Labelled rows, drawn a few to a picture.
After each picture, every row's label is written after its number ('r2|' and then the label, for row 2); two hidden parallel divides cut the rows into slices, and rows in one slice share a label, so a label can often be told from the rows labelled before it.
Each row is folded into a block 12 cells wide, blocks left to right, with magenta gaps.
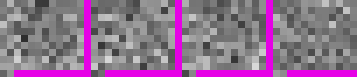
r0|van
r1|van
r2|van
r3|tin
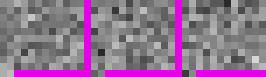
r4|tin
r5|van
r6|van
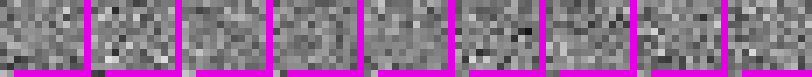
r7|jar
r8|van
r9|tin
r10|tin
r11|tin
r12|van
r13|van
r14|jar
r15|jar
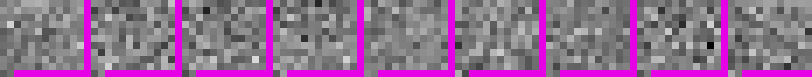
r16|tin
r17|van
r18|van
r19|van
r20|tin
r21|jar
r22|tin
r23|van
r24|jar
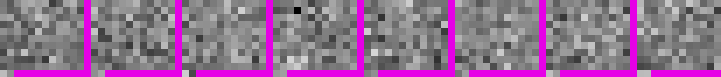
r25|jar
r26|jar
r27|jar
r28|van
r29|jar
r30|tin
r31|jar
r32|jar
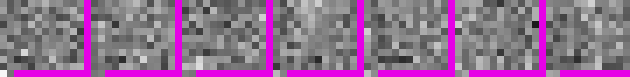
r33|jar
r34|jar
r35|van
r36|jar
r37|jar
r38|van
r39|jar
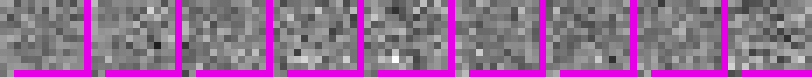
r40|tin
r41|tin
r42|tin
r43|van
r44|van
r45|tin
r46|tin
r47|tin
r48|van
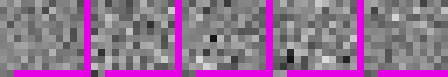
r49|tin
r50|van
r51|van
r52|jar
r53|tin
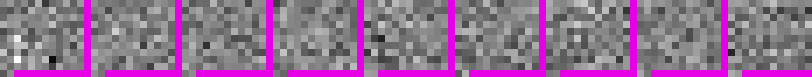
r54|van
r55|tin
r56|tin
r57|tin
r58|jar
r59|tin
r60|jar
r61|tin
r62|jar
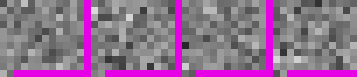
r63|tin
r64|jar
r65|tin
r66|van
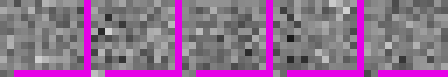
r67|tin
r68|jar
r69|tin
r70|jar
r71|tin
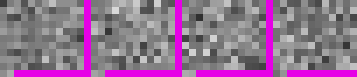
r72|tin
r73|jar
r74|jar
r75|van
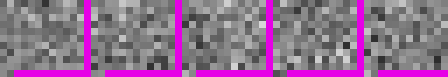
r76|tin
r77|jar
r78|jar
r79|van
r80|jar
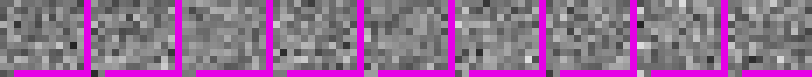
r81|van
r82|van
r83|tin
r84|van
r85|tin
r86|van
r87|van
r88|jar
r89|jar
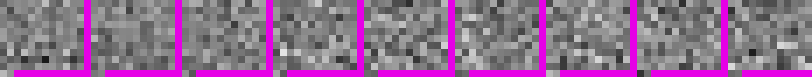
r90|jar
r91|tin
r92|tin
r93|jar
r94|van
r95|van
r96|jar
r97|van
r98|van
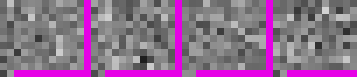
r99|tin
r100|van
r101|tin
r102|van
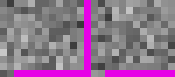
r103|van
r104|jar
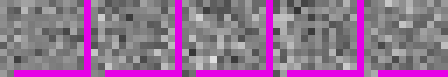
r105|tin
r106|van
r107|van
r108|van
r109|tin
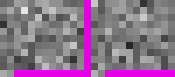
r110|jar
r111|jar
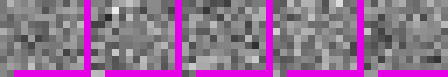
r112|tin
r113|jar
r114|van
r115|jar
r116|jar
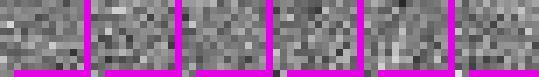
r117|tin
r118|jar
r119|tin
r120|van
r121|van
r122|jar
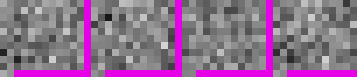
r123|jar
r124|jar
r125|tin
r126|jar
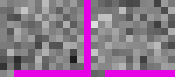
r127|jar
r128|van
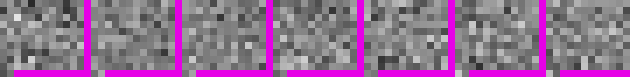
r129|van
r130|tin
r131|tin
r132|van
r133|jar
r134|jar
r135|jar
